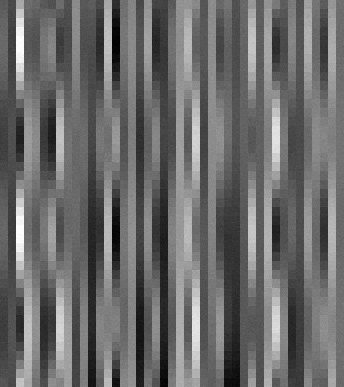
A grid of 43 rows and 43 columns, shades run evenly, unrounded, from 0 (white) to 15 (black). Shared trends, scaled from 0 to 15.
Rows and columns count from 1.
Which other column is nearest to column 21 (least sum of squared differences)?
12
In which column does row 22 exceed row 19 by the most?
35
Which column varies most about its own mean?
3
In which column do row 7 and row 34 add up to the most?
21
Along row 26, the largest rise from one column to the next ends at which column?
15
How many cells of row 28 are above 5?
37
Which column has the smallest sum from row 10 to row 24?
25
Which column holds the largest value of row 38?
18
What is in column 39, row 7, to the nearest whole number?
5
